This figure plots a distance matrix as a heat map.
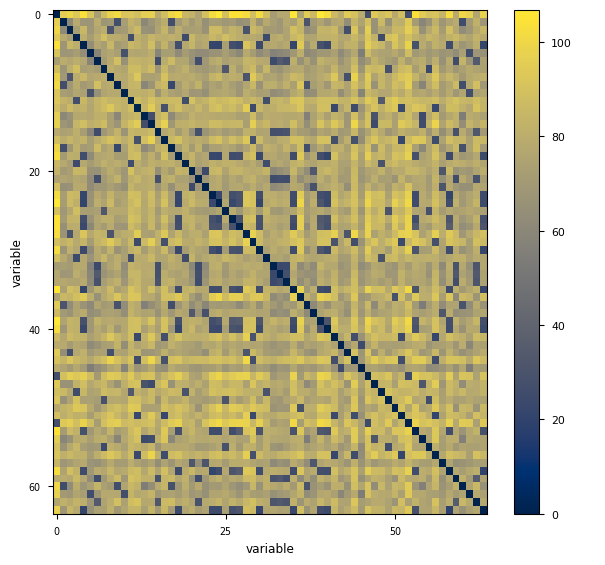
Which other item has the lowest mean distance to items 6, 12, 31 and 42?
45
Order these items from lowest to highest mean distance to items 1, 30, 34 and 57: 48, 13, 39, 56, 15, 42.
15, 39, 13, 42, 48, 56
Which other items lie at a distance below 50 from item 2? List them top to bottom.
8, 28, 43
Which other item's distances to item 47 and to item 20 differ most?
14
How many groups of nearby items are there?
13
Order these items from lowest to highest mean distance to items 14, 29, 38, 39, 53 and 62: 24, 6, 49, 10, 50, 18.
18, 24, 6, 10, 49, 50
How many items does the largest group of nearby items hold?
13
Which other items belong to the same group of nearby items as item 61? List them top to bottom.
5, 10
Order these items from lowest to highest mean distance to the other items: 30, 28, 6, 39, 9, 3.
30, 6, 39, 9, 3, 28
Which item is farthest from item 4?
0
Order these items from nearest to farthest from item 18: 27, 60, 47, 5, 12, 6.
27, 5, 60, 6, 47, 12
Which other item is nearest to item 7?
55
